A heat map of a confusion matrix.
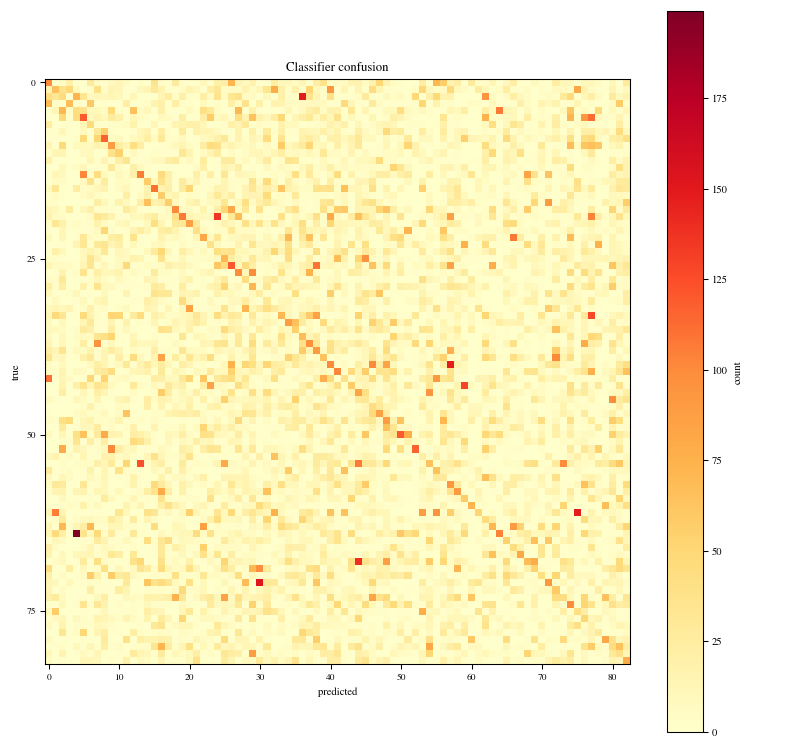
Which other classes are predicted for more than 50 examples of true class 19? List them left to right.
24, 27, 40, 44, 57, 77
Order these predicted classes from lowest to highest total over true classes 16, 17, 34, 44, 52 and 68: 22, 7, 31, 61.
61, 22, 7, 31
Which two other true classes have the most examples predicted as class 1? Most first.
61, 75
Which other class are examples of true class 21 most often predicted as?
51
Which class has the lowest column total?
3
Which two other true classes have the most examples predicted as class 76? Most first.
5, 37
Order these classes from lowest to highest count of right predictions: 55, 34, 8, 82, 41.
55, 82, 34, 41, 8
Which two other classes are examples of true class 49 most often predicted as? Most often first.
48, 22
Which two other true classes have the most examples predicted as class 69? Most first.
68, 65
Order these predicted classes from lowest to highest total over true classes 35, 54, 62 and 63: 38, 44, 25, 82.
38, 82, 25, 44
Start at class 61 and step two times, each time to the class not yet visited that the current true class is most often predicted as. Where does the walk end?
53
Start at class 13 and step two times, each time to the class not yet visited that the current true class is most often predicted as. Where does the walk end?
77
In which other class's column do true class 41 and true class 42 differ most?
0
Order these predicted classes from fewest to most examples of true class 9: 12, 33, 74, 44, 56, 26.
56, 26, 44, 12, 33, 74
